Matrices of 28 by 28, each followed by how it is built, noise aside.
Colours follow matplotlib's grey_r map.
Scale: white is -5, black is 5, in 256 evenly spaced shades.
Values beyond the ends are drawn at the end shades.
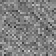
Toeplitz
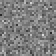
noise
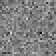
uneven rows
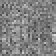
blocks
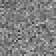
noise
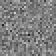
noise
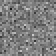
noise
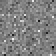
sparse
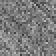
Toeplitz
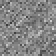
Hankel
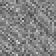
Toeplitz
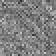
Toeplitz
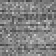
blocks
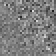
upper triangular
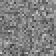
noise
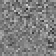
upper triangular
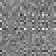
low rank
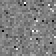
sparse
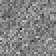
Hankel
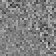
upper triangular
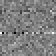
uneven rows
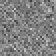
Toeplitz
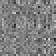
low rank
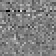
uneven rows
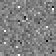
sparse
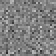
low rank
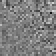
upper triangular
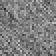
Toeplitz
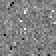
sparse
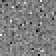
sparse
